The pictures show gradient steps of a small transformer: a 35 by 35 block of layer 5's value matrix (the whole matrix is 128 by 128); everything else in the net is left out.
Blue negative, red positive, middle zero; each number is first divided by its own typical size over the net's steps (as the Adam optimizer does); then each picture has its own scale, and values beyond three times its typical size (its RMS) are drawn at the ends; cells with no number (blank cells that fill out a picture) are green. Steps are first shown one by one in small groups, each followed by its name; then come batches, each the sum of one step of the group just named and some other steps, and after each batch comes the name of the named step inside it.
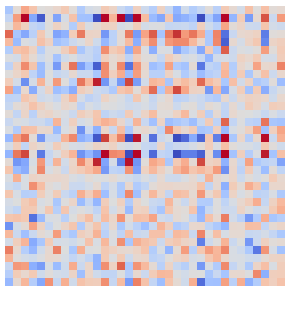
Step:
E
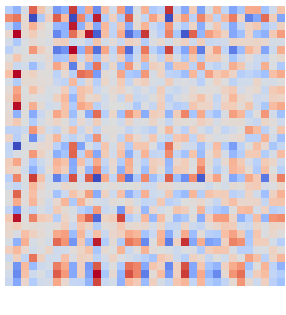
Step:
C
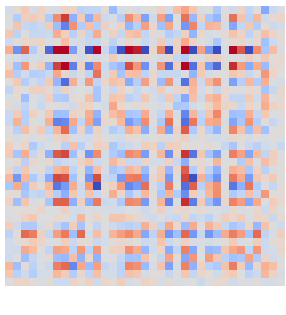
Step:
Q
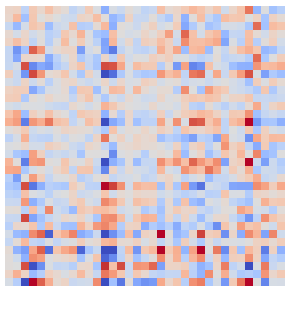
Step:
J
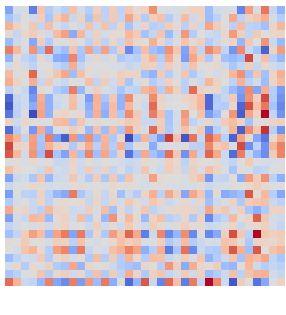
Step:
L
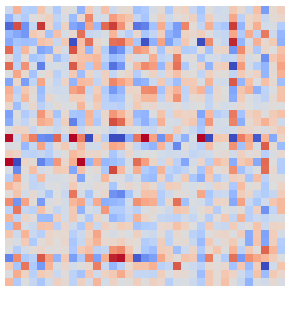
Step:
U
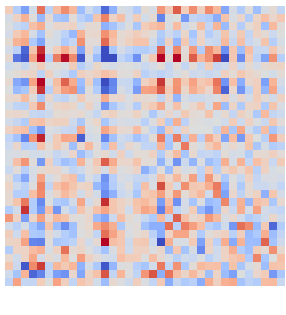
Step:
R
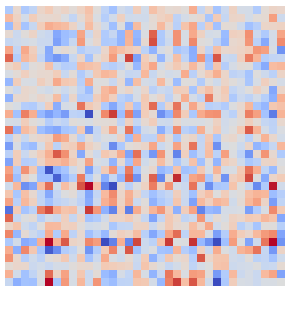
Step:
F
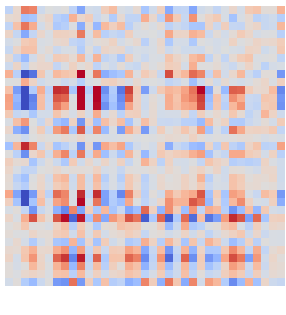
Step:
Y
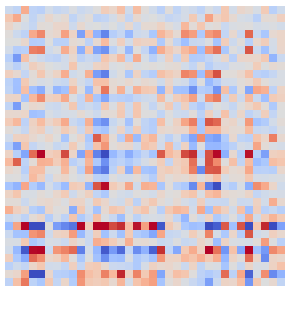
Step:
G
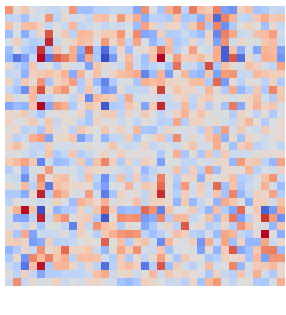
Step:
R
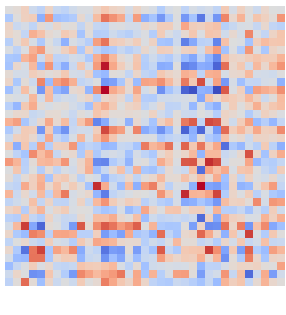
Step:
G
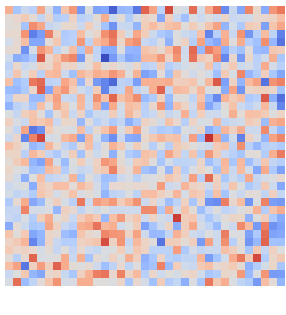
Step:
R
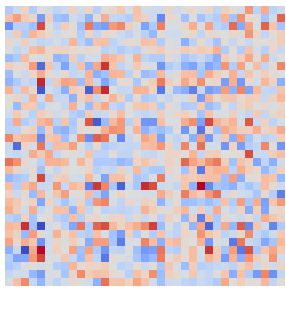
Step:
G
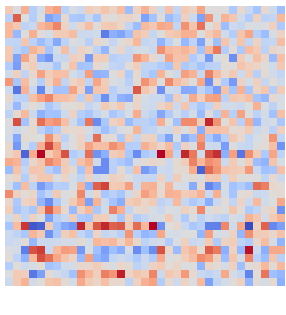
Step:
G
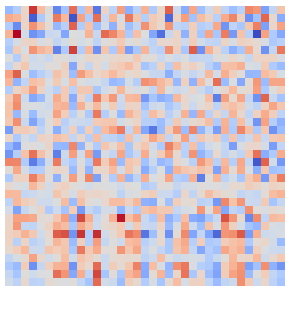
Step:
C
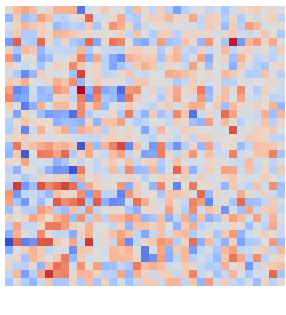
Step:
Y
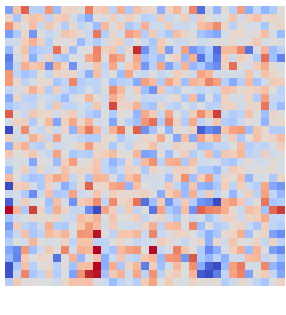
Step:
Q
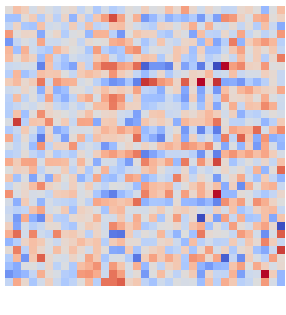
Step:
Q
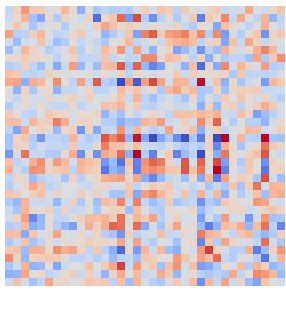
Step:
E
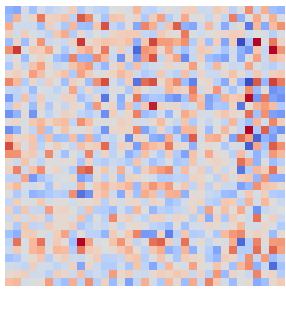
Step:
L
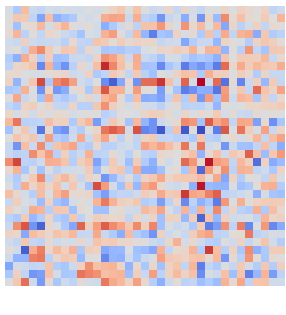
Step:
G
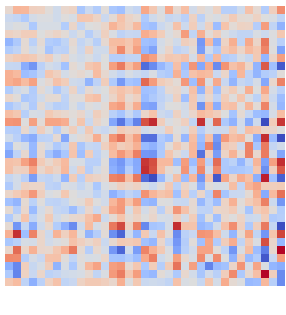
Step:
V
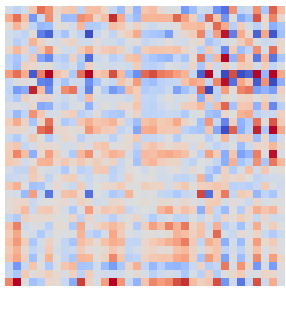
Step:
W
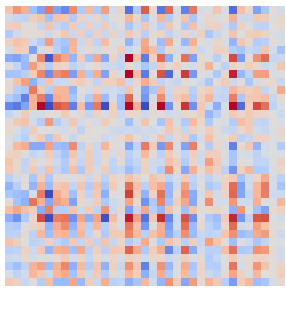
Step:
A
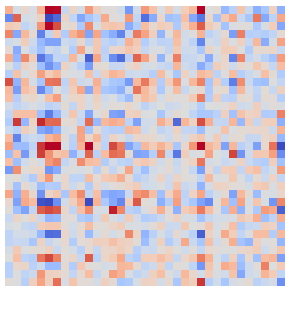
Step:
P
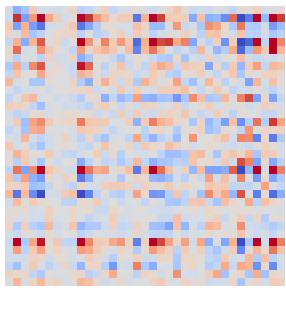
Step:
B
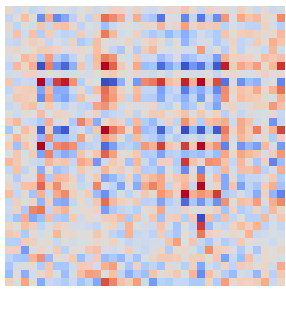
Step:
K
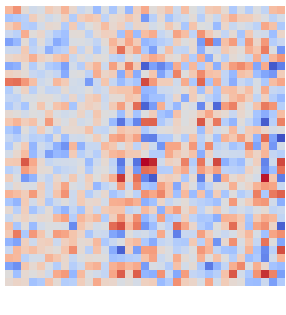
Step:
V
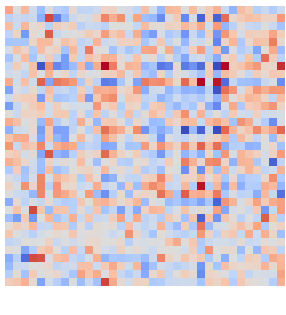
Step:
K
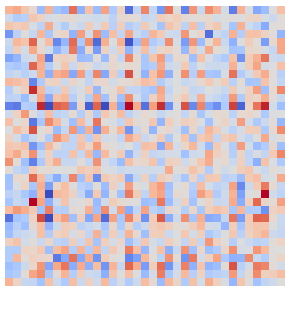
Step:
A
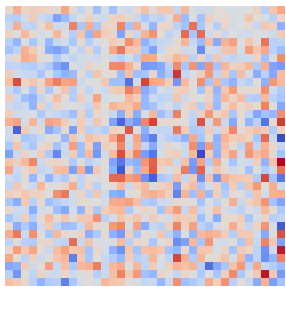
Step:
V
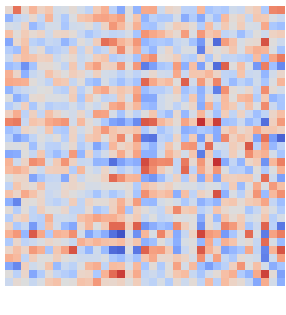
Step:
V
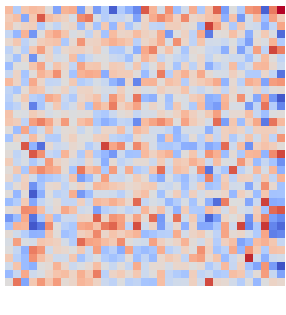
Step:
B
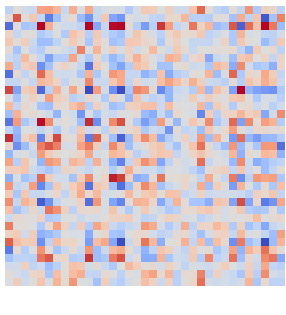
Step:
P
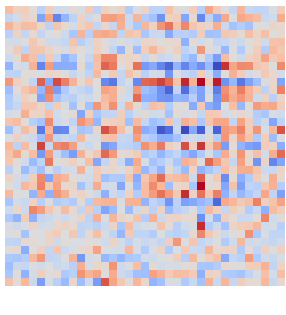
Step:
K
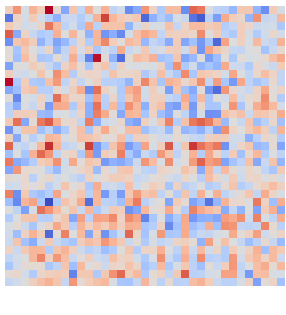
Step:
P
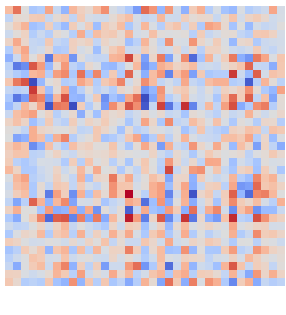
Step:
A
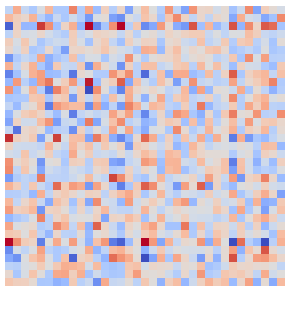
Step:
A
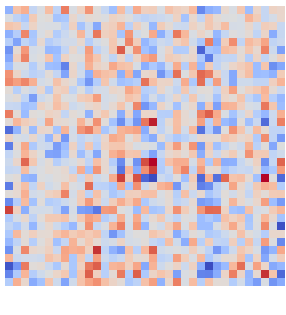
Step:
V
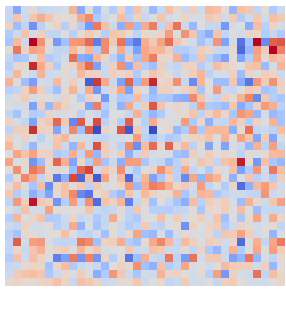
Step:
B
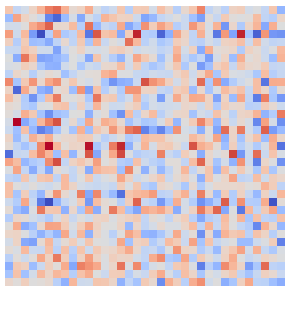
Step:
P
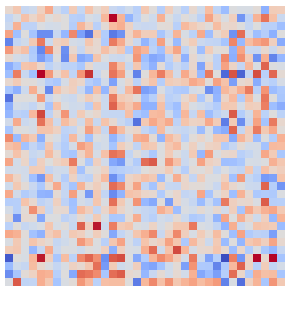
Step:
W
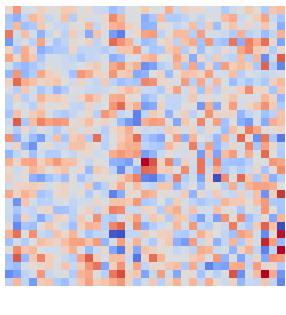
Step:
V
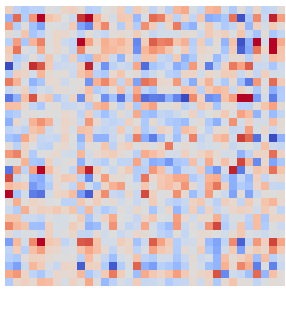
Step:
B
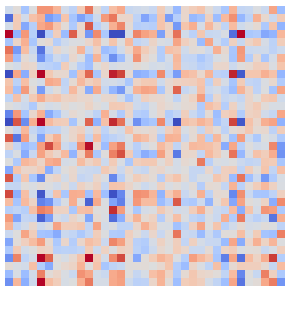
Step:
P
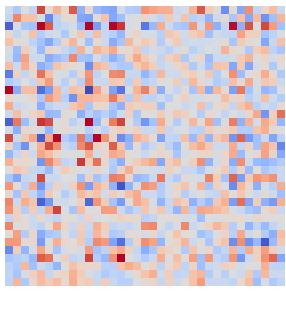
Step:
P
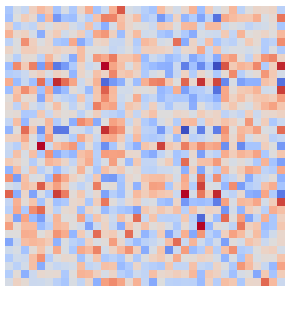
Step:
K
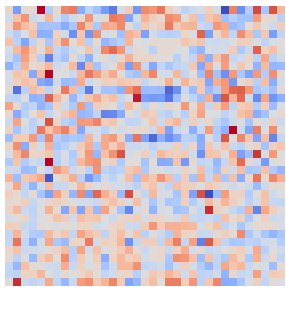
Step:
W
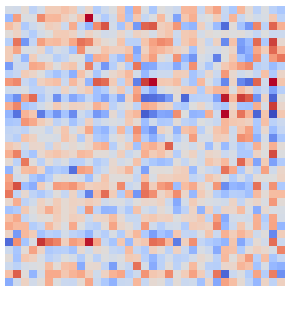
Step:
B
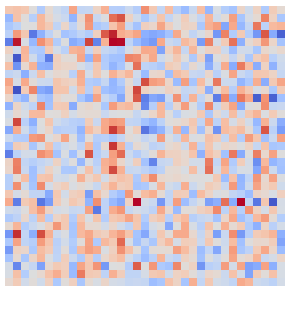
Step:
A
